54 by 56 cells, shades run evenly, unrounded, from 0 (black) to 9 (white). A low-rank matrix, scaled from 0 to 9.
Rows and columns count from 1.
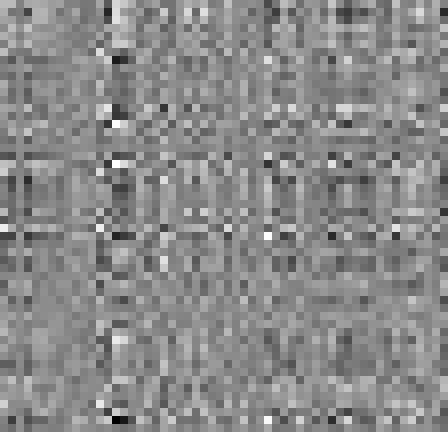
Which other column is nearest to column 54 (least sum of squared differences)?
30
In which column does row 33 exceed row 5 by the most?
21
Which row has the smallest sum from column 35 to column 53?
23
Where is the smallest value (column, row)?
15, 53
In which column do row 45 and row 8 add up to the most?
34
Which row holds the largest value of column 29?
29
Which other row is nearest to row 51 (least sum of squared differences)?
7
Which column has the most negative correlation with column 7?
12
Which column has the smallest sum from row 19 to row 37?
4
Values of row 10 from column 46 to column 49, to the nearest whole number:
4 4 5 5
